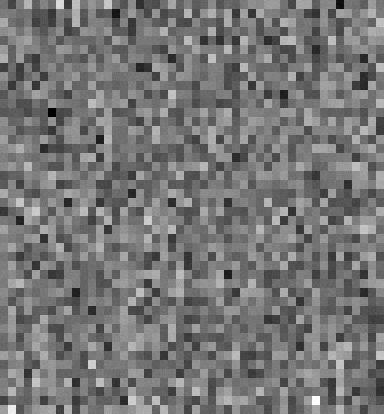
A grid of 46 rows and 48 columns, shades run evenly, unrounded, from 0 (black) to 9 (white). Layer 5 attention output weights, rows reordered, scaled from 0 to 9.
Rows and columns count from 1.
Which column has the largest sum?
2
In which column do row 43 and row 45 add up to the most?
40
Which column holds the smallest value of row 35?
12
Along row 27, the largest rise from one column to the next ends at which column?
7
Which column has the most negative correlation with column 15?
26
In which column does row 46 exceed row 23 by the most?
9
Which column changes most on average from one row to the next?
22
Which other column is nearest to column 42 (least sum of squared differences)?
15
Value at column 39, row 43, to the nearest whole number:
5
